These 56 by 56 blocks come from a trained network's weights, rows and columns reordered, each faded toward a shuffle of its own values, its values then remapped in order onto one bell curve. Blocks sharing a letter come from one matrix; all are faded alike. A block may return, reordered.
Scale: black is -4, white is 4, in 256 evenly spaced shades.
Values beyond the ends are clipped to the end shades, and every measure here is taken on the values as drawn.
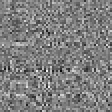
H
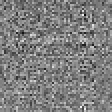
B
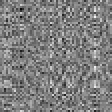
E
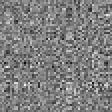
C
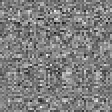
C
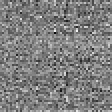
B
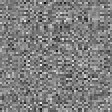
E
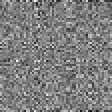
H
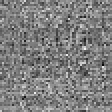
B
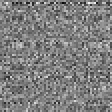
H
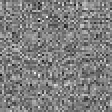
E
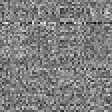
H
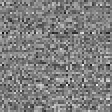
H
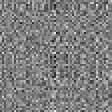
E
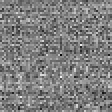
B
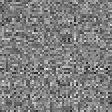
H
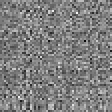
E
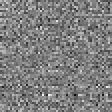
C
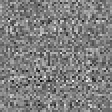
C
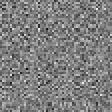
E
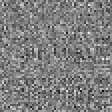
C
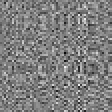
E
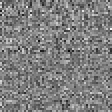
C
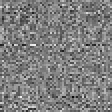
H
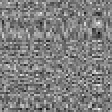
E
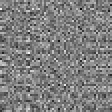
E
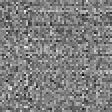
B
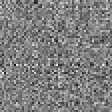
H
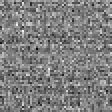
B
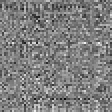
C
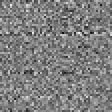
H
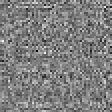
C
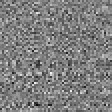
C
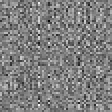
E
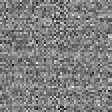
B
